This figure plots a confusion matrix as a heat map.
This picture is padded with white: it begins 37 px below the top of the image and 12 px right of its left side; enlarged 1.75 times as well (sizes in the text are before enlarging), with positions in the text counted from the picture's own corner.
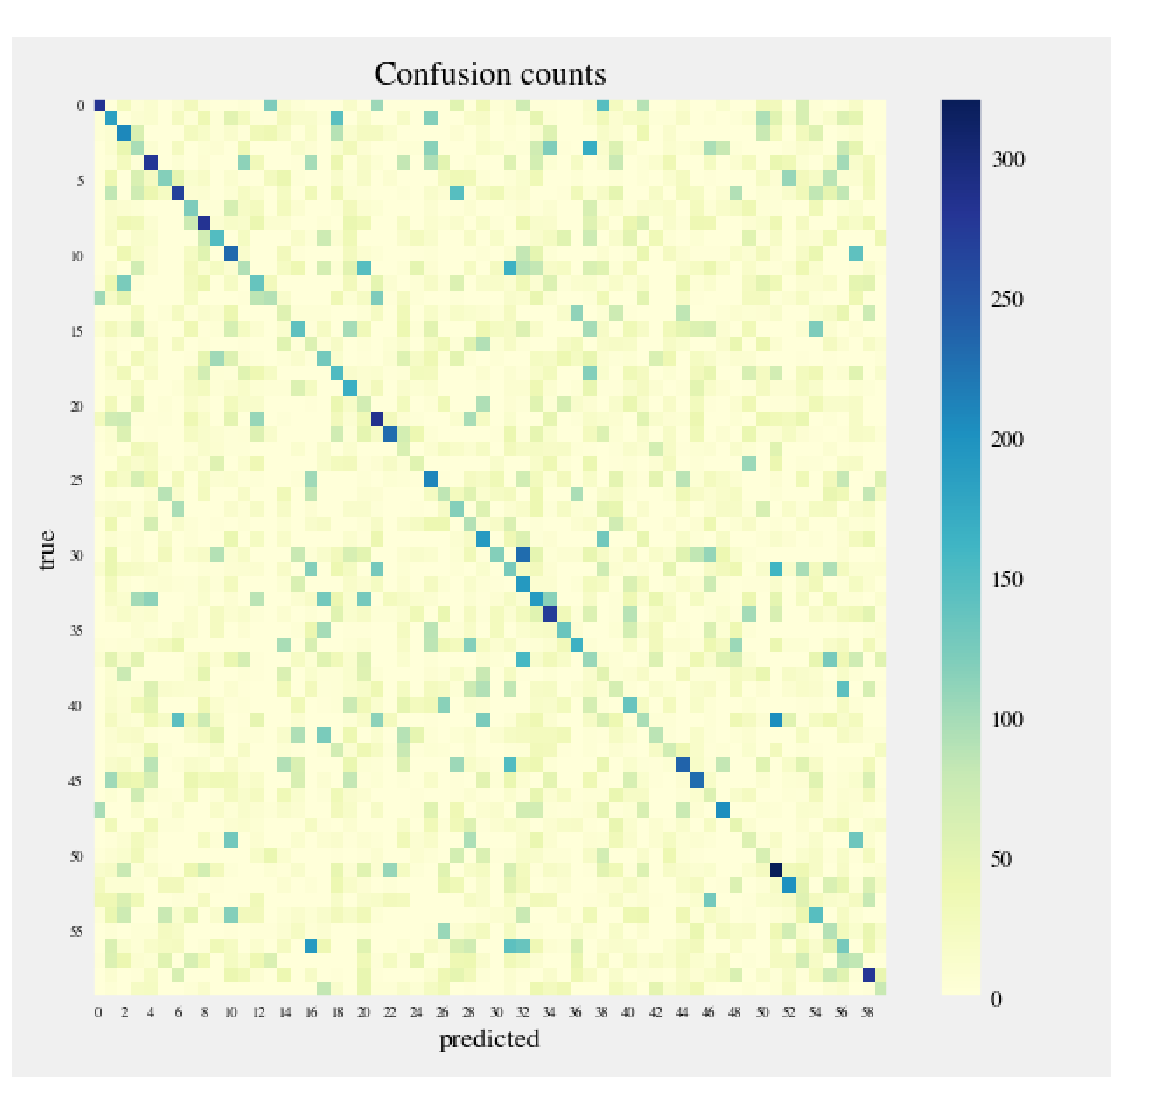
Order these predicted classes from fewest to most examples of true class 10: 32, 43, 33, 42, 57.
42, 43, 33, 32, 57
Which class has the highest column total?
32
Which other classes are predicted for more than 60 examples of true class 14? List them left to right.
36, 39, 44, 58
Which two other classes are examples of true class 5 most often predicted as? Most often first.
52, 55
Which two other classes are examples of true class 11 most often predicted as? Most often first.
31, 20
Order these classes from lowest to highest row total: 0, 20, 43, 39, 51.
43, 20, 39, 0, 51
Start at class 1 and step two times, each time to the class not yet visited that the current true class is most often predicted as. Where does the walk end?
37
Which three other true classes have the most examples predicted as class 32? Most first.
30, 37, 56
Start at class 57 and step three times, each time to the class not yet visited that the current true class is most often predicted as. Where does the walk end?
29
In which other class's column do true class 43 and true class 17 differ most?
9
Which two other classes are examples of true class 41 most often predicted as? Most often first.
51, 6
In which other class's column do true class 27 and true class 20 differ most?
6
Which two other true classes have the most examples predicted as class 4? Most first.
33, 44
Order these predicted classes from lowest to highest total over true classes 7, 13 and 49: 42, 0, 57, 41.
42, 41, 0, 57
